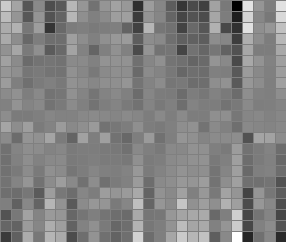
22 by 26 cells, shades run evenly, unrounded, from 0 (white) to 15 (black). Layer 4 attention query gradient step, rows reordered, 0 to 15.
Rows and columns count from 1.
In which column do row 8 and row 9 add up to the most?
22
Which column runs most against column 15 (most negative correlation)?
4
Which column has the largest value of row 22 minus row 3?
23
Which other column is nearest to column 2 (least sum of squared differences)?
14
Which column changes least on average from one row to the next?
16
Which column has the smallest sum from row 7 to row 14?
1
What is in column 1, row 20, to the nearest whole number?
10
